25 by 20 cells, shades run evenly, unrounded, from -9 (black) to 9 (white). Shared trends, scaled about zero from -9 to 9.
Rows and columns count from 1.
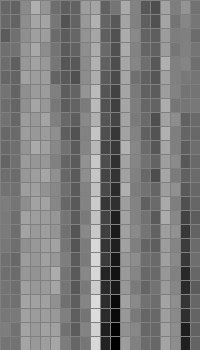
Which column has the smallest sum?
12
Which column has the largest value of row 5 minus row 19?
19
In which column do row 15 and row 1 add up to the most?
10
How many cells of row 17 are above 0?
10
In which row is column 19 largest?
1
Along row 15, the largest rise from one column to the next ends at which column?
13
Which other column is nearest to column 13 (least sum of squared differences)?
4
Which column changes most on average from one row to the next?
6
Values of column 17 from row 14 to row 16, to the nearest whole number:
2 3 3
